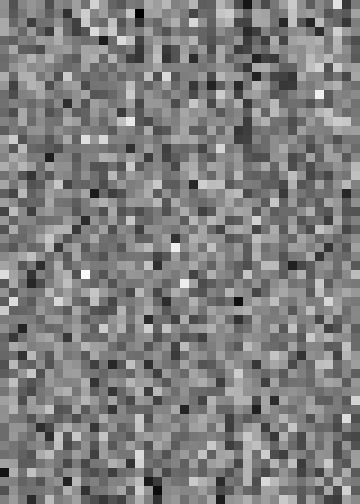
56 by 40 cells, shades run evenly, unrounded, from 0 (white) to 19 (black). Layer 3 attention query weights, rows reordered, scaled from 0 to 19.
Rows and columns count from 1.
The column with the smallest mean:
25
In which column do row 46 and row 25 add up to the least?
24
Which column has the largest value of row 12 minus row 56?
28
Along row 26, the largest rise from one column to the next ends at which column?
9
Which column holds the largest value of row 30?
33
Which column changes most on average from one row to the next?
22
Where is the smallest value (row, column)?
31, 10
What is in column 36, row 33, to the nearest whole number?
5
